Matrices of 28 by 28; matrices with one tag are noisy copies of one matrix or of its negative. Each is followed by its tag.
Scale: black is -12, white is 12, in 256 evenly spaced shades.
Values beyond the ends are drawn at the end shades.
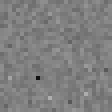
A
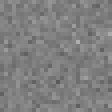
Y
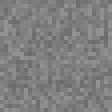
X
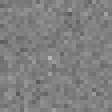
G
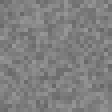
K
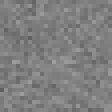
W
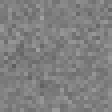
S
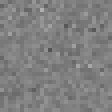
G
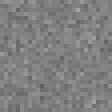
A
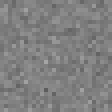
S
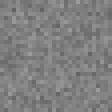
X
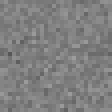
Y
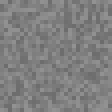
G
